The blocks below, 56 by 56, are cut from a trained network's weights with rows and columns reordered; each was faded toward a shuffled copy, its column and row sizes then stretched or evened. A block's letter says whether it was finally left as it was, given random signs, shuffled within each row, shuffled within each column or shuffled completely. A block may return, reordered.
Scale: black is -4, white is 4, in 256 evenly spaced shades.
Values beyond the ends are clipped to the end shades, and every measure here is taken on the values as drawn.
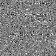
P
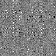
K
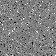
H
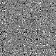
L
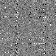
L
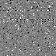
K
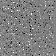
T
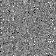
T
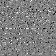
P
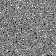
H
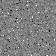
H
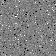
H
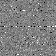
P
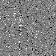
T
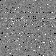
P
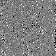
T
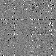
L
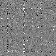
L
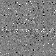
L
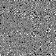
K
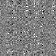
K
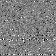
P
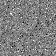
H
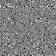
P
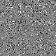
L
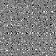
K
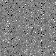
T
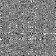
K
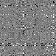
K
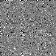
L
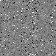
T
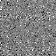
L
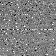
P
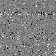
P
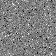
H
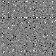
L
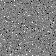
H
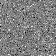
H
